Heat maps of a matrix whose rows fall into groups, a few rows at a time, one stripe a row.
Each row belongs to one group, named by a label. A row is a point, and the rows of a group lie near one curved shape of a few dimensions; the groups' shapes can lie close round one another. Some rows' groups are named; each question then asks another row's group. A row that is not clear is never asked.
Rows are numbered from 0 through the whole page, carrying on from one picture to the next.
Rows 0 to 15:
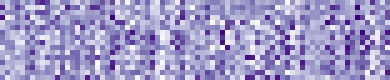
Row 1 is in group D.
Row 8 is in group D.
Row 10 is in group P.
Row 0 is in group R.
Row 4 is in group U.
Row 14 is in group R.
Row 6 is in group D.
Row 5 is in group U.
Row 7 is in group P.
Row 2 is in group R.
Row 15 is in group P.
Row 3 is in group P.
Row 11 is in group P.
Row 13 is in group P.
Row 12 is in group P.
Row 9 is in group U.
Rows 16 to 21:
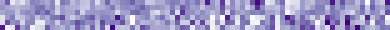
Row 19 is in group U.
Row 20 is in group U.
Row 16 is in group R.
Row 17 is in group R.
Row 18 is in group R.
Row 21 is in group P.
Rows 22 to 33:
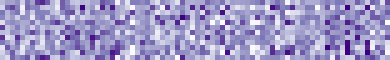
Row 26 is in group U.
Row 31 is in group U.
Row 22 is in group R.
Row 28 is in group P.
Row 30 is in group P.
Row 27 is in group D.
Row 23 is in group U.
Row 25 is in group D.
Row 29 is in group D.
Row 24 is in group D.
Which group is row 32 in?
U
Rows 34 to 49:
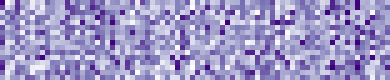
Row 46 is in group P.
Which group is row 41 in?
D
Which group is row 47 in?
D
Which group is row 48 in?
P
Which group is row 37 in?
D
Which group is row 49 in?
P
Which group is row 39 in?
D
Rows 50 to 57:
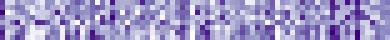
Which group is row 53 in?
P
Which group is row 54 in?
R
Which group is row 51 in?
D
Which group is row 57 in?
D
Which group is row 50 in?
P
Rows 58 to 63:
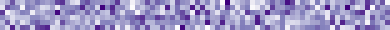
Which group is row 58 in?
U
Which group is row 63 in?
R
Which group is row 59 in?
U
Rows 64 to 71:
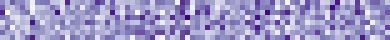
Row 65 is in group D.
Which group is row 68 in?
P
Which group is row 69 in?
R
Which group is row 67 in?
R
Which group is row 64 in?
D
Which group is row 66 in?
P
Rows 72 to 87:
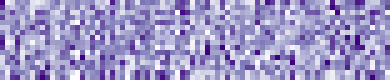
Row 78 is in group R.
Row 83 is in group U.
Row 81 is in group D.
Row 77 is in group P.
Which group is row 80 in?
P
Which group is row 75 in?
D
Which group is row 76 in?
R
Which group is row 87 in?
R
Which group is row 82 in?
R
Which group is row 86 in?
R
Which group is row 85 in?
P
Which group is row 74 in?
D
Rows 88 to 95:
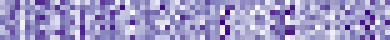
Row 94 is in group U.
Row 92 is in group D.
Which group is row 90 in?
U
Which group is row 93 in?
U
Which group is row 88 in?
R
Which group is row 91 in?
D
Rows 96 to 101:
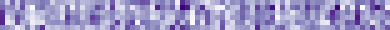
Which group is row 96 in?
R
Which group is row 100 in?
P
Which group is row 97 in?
D
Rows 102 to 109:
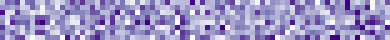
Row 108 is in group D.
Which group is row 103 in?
P
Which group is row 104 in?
P
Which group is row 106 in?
R
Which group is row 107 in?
D
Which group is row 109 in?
D
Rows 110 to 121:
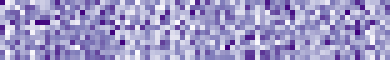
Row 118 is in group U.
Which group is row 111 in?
P
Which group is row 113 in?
U
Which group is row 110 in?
P
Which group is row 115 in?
P
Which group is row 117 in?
P
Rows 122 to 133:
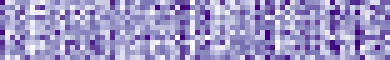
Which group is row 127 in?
D
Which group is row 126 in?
D
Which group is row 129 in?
R
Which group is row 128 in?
P
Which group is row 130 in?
D
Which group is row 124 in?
D
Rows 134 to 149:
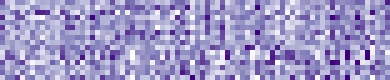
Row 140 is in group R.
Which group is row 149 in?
U
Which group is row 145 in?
U
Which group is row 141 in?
P
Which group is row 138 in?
D
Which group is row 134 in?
D
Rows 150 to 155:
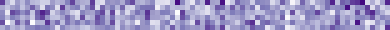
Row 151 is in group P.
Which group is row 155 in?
R
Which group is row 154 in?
P
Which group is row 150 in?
D
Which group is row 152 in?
R
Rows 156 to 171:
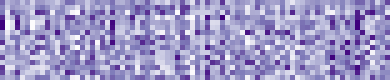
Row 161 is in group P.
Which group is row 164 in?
P
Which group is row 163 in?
R
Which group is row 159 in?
D
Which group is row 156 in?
D
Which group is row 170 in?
D
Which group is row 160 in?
P
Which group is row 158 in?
R
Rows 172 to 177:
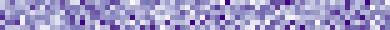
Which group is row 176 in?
U
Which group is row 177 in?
P
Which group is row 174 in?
D
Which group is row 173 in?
P
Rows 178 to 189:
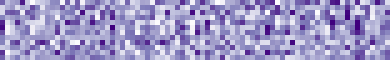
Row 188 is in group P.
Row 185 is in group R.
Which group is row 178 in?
D
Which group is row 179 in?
P
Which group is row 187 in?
P
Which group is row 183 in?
P
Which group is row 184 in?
P
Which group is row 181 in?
P
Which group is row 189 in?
D
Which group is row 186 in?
R
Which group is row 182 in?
D
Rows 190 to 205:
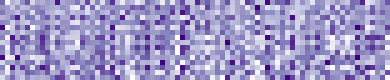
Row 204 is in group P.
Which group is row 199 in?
R
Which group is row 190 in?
P
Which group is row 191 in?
R
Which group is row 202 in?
U
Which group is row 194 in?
R
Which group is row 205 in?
U
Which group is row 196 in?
R
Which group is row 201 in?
P
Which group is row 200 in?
R
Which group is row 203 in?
R
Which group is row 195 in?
P
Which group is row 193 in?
U
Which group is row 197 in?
R
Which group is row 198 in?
U
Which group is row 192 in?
D
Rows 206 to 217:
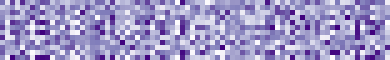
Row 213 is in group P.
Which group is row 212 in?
R
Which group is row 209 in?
P
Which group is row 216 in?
D
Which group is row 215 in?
D
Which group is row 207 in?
P
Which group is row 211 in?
D
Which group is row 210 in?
R
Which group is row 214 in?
U
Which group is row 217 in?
R
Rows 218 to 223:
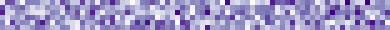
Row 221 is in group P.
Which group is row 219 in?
D
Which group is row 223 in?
R
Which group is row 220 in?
D
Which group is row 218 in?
U
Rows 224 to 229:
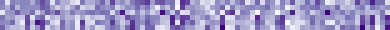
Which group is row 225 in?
R
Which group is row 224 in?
R
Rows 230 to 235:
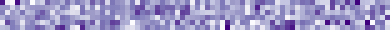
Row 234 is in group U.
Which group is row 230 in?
P
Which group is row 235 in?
U
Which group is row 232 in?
R
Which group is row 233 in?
R
